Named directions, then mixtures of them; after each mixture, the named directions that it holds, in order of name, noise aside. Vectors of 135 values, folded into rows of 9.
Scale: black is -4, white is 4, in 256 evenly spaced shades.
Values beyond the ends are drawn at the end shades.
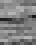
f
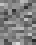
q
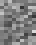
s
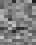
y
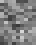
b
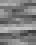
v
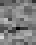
v, y.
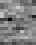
b, f, y.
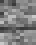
b, v.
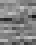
f.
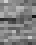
f.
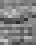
b, f, q.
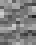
s, v, y.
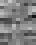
f, s, v.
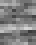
v.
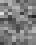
b, f, s.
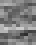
v.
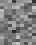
q, s, y.
